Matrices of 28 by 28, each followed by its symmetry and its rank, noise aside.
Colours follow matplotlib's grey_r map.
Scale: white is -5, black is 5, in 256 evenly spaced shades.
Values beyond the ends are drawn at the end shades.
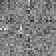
no symmetry, rank six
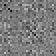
symmetric, rank four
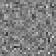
no symmetry, rank six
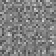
no symmetry, rank eight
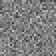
no symmetry, rank eight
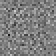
no symmetry, rank six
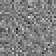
antisymmetric, rank six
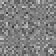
symmetric, rank six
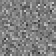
no symmetry, rank eight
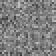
antisymmetric, rank eight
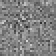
no symmetry, rank eight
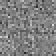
antisymmetric, rank eight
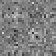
symmetric, rank four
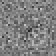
symmetric, rank six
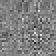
no symmetry, rank four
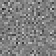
antisymmetric, rank six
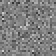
no symmetry, rank eight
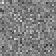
symmetric, rank eight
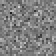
no symmetry, rank eight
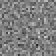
antisymmetric, rank eight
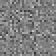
antisymmetric, rank eight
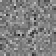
symmetric, rank six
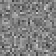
no symmetry, rank six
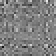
no symmetry, rank four
